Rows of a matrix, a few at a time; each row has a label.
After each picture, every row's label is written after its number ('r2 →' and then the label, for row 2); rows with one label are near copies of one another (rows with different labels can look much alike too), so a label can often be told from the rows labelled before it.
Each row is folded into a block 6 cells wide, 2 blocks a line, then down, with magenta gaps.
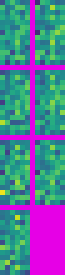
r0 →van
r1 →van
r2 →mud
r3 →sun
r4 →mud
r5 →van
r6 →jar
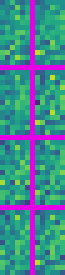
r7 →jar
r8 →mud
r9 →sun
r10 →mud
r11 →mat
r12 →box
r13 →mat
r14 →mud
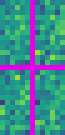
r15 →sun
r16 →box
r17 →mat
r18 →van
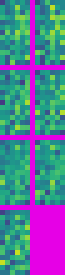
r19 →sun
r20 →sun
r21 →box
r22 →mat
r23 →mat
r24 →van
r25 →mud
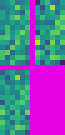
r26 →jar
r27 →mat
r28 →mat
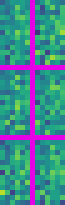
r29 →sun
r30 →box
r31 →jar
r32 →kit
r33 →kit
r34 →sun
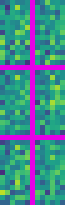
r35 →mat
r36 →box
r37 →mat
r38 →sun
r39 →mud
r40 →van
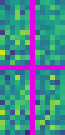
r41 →kit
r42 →van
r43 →mat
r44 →jar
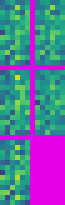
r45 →jar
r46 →jar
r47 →sun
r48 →kit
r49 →jar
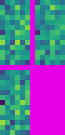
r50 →mat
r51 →van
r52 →kit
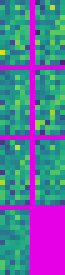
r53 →mud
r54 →mat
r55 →sun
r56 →van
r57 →mat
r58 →mat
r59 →van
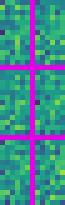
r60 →van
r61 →kit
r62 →jar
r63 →van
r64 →van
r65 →box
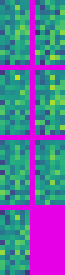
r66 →sun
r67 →box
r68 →mat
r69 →sun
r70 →kit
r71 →kit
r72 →mat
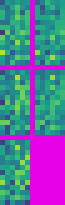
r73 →kit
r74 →box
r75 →sun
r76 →jar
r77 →mat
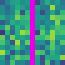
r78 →kit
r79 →sun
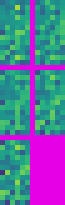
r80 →jar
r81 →box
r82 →van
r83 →van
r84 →van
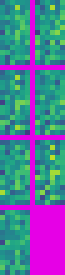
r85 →sun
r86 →mat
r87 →jar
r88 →box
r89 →mud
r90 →jar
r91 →van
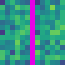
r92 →van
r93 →mat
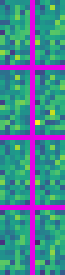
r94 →kit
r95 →mat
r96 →jar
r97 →mud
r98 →mat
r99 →mat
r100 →van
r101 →van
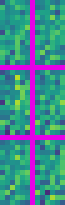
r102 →van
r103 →jar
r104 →sun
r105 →box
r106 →jar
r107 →box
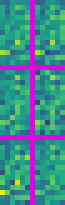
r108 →mud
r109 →mud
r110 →jar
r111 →van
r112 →mud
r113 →mud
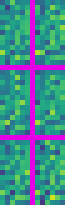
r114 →box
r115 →mud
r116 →jar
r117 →mud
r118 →box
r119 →box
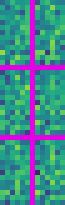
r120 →box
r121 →van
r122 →mat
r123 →kit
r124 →van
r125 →kit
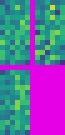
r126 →mat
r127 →jar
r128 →sun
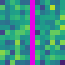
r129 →van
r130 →mat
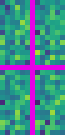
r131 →mat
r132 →kit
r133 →van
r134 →van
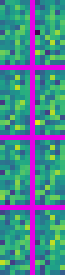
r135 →van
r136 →kit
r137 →jar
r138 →mud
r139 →van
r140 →jar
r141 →mud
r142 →sun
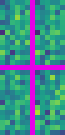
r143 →kit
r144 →kit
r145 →van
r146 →mat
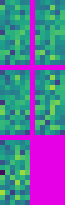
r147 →van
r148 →jar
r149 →mat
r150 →jar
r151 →kit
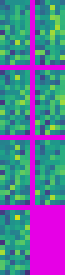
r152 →kit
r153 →sun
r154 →mat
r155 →box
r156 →jar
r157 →box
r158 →mat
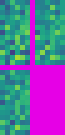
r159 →box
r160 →jar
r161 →box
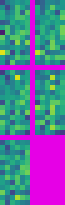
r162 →kit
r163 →mud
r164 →mat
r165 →jar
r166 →box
